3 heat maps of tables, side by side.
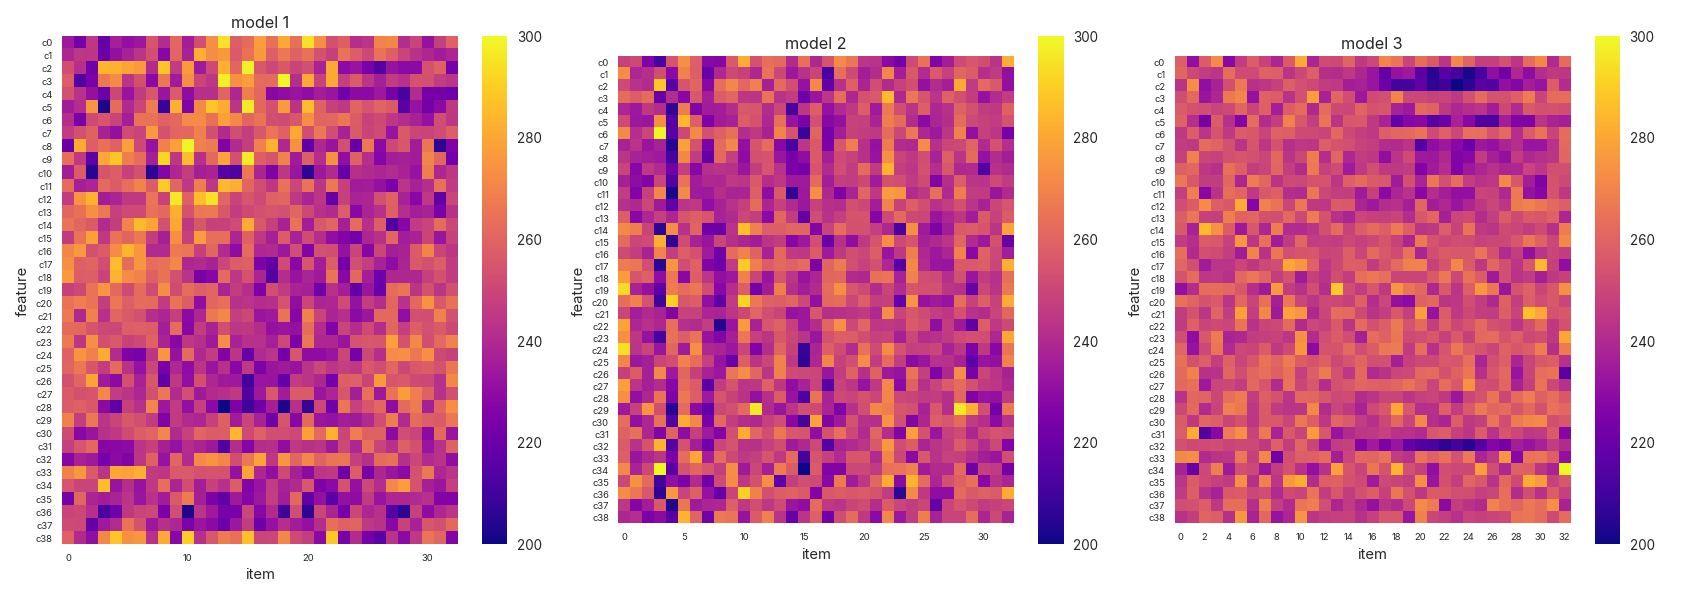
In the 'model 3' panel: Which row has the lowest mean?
c2
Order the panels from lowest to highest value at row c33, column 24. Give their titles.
model 2, model 1, model 3
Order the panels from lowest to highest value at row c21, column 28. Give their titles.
model 1, model 3, model 2
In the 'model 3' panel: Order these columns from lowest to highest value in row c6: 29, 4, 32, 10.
4, 10, 29, 32
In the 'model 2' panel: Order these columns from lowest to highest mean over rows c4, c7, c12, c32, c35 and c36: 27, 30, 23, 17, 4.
4, 17, 23, 30, 27
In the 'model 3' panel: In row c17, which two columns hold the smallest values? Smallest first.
32, 2
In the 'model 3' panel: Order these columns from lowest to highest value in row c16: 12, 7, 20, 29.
29, 20, 7, 12
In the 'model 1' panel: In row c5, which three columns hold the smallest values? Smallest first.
3, 8, 28
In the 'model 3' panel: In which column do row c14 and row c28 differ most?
5
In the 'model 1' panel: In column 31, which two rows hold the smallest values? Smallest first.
c8, c12
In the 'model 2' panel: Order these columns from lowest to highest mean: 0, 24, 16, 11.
16, 11, 24, 0
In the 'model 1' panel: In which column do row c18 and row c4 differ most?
5
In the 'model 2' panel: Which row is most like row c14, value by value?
c17
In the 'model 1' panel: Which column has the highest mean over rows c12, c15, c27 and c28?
2
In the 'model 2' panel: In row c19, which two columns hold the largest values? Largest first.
0, 18
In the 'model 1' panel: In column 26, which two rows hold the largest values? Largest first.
c26, c0
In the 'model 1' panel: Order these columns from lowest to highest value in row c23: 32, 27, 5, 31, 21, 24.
21, 5, 24, 31, 32, 27
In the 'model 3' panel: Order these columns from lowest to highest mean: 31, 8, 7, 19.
19, 8, 31, 7
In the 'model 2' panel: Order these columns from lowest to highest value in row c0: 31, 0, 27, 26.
26, 27, 31, 0
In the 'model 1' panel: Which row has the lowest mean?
c36
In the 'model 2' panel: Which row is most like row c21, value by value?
c12
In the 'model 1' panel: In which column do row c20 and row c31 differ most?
13
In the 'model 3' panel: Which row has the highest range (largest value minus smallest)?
c34
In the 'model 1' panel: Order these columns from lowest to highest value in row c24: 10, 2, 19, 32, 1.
32, 19, 10, 2, 1
